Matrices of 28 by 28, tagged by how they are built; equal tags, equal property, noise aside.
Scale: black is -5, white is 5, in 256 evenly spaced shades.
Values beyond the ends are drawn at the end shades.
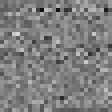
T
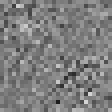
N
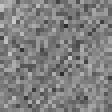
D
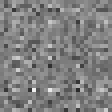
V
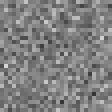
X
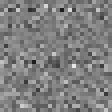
T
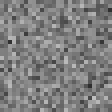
X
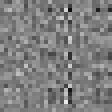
V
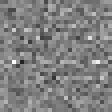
T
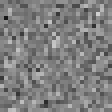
X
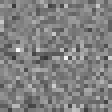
T
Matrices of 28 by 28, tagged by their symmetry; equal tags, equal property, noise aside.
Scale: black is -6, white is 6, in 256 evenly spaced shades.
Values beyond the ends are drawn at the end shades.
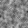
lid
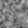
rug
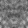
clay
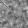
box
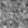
rug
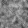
box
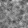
box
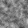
rug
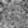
rug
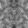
clay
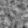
rug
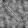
lid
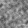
lid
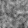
box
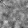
box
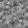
lid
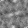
lid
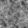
lid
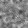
box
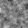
rug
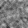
box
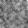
box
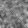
box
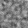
rug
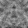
clay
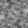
lid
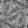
lid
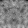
clay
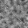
box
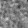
rug
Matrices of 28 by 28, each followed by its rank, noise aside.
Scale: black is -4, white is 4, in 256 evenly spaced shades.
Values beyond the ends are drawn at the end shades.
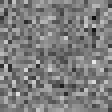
eight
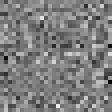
six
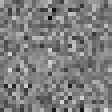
eight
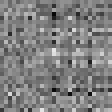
four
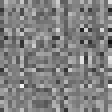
four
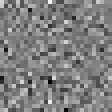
eight
